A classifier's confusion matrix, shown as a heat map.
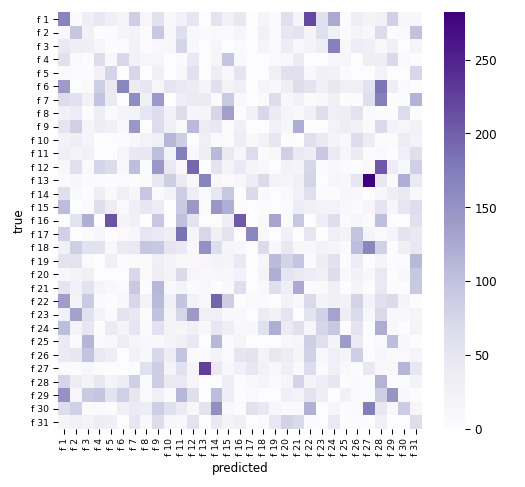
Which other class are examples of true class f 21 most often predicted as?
f 9
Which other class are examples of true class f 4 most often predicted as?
f 15
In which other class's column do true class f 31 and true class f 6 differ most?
f 28
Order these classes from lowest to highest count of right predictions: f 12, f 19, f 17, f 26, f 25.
f 26, f 19, f 25, f 17, f 12
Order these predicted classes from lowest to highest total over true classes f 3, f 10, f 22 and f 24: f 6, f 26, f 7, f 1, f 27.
f 6, f 27, f 7, f 26, f 1
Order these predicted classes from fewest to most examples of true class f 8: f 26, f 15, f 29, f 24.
f 29, f 24, f 26, f 15
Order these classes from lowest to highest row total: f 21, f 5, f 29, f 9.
f 5, f 21, f 9, f 29
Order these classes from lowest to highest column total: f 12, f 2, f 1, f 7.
f 2, f 12, f 7, f 1
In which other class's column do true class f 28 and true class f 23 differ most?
f 12
